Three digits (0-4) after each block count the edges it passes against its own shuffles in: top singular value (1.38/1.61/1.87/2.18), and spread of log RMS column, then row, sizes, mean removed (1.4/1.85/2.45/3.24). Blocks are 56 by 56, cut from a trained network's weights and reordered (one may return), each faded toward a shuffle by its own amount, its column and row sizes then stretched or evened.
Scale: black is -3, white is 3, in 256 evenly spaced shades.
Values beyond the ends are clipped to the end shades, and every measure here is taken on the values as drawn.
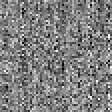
2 2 0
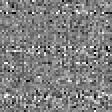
1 1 3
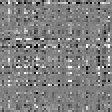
3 3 4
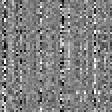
3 4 1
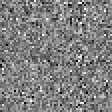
1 1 1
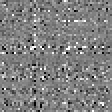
1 2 3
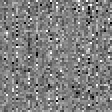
0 4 0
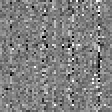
1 3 1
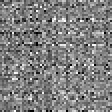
3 1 3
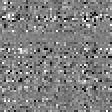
1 2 4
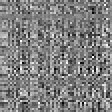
4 1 4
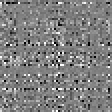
2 3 4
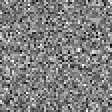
2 0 0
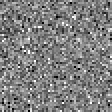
1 1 0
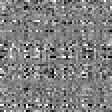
2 2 4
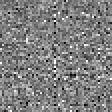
1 2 1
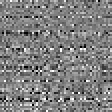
4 1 4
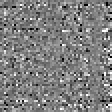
0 3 3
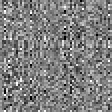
3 3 0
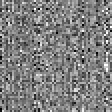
2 3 0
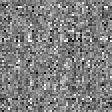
1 2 2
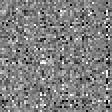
2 2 2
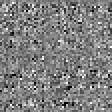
0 2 3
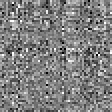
2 2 2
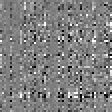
2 4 3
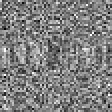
4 1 1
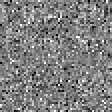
2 0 1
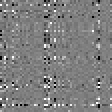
4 3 2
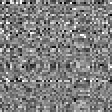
4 0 3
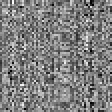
3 2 0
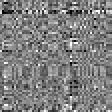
4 1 3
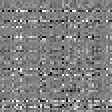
3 2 4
